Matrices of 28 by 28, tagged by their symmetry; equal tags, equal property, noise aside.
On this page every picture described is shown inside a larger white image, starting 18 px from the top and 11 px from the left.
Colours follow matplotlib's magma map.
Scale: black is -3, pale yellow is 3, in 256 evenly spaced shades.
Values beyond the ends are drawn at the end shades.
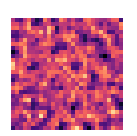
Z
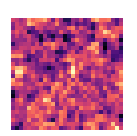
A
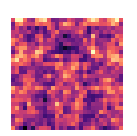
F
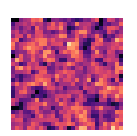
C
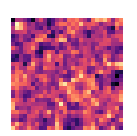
C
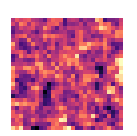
A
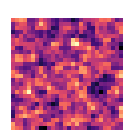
A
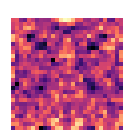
F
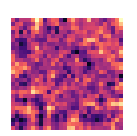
Z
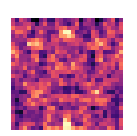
F
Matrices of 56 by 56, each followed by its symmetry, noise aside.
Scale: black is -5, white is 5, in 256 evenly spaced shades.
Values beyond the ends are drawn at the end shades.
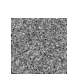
symmetric across the other diagonal.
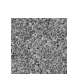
symmetric.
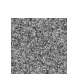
same after a half turn.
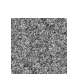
same after a half turn.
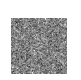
same after a half turn.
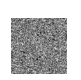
same after a half turn.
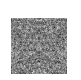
mirrored left to right.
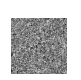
symmetric.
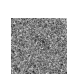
symmetric across the other diagonal.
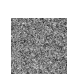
no symmetry.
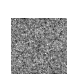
same after a half turn.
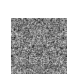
mirrored left to right.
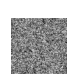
same after a half turn.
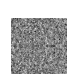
mirrored top to bottom.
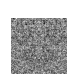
mirrored left to right.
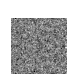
mirrored top to bottom.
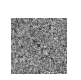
symmetric.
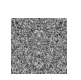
mirrored left to right.
